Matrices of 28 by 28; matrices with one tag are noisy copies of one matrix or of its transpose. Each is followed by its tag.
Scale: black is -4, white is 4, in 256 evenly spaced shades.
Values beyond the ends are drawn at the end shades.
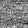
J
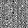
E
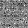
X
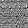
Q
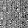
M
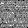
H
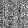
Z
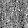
J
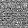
Q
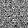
M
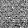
M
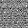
Q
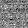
Z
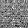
M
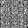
H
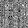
Z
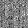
Z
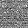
Q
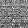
M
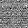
Q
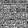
Z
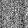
J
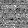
Z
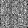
H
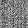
E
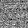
Z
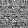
M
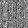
Q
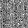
X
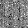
Z
